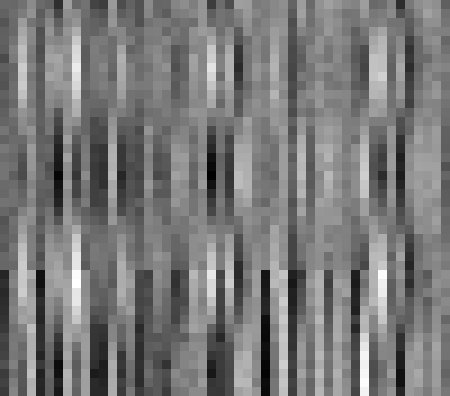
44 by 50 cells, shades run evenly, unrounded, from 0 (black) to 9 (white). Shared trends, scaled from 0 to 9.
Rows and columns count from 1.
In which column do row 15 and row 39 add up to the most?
41
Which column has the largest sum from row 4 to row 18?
9
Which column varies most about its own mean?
24
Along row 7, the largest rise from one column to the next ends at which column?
42
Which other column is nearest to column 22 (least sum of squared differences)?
29
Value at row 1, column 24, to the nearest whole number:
2
